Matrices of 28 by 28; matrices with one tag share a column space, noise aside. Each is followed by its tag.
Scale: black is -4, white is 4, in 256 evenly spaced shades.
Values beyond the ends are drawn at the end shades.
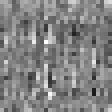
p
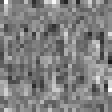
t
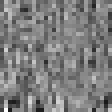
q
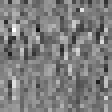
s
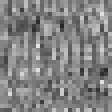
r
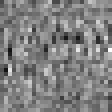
s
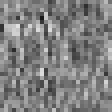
r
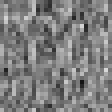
r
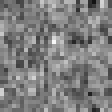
p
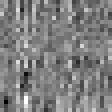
q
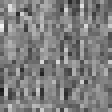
r
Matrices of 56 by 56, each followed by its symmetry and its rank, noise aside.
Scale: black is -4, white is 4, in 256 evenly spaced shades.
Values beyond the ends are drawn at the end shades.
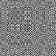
symmetric, rank three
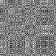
symmetric, rank three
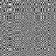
no symmetry, rank three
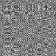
no symmetry, rank four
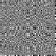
antisymmetric, rank four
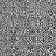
no symmetry, rank six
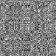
no symmetry, rank six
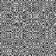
no symmetry, rank four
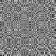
no symmetry, rank four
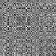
symmetric, rank four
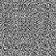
symmetric, rank six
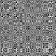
symmetric, rank four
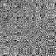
symmetric, rank six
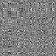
antisymmetric, rank six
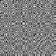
symmetric, rank four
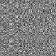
no symmetry, rank six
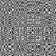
symmetric, rank four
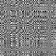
antisymmetric, rank four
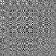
symmetric, rank three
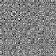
symmetric, rank six
